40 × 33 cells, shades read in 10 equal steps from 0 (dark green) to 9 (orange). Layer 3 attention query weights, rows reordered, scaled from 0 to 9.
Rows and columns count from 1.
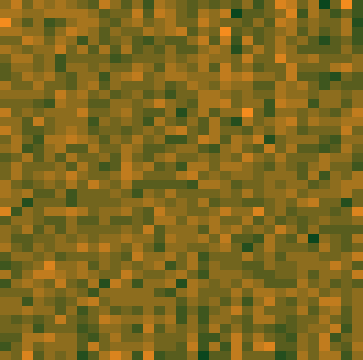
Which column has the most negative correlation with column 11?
26
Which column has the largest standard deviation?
19
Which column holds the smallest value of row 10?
30
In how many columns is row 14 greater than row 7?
16
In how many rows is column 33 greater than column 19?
16
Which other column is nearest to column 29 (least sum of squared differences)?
2
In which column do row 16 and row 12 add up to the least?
25
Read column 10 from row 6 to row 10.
6 4 5 2 3
